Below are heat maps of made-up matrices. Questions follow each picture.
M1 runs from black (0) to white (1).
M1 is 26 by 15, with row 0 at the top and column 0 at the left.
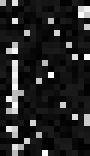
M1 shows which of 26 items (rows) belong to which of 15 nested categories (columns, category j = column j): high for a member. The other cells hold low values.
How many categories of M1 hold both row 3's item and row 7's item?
1
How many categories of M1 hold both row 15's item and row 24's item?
2
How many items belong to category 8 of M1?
2
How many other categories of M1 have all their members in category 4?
1
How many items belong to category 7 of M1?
2
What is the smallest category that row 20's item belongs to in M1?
5
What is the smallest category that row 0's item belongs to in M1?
0
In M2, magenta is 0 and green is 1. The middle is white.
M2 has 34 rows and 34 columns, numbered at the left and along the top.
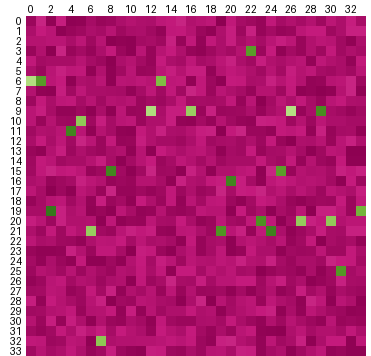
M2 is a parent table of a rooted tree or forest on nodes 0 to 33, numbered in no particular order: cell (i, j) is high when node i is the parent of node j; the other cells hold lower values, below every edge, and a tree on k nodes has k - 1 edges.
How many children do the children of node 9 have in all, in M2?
1
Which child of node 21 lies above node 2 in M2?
19
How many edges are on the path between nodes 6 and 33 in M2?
3
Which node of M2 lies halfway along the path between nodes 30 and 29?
16
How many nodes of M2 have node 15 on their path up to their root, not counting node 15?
3
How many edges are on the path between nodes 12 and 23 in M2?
4
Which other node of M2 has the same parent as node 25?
8
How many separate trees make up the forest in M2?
11
